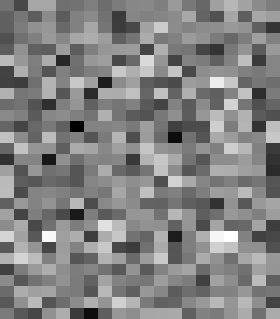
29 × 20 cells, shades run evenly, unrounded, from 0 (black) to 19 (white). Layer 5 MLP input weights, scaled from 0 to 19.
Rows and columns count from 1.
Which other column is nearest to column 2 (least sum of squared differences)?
8
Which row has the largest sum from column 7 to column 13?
7
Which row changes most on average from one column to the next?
22
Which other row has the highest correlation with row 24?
27
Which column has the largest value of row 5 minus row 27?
10
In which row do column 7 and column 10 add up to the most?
28
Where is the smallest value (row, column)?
12, 6
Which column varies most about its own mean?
16
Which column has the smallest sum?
20
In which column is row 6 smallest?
5
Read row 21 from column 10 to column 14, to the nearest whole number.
10 11 11 7 11
